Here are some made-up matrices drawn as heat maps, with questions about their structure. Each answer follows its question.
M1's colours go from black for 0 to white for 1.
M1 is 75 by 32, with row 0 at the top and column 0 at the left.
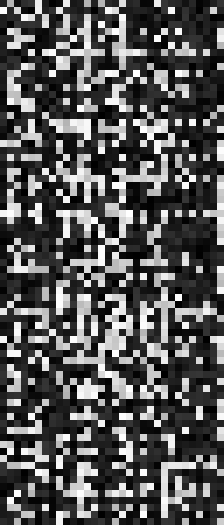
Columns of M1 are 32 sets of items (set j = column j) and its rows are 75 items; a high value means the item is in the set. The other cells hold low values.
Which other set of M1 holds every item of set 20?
11
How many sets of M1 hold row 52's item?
4
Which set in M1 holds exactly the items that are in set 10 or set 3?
4
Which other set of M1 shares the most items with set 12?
17
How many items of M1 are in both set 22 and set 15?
4
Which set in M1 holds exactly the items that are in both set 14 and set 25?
19
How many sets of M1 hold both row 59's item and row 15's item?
9
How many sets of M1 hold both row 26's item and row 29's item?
4
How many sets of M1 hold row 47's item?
9
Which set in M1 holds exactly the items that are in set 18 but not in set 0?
13
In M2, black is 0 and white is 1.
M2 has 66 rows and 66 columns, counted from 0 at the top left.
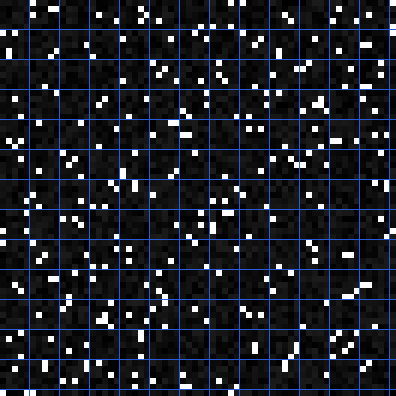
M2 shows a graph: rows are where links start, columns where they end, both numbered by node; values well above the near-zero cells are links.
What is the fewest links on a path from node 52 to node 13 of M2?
3
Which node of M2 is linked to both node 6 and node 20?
node 28
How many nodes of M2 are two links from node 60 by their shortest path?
6
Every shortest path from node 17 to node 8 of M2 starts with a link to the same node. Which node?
node 44
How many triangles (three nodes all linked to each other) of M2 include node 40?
3
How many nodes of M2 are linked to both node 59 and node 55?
2
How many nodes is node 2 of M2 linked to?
5
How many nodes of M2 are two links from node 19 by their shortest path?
9
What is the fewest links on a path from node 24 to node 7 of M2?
3
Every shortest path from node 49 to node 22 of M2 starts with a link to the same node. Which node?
node 27
